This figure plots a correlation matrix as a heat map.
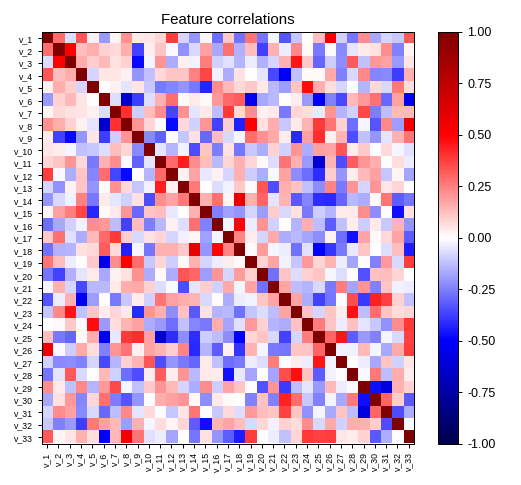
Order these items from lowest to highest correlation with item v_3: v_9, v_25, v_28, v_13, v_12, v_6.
v_9, v_25, v_12, v_13, v_6, v_28
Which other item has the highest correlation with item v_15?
v_4
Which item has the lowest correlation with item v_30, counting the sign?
v_29
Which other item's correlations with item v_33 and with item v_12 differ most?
v_8
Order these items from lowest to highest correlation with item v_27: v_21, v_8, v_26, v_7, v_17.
v_17, v_7, v_26, v_8, v_21
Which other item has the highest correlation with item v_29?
v_7
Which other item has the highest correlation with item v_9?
v_25
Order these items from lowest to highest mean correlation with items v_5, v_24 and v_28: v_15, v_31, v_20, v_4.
v_15, v_31, v_4, v_20
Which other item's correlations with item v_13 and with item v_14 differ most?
v_26
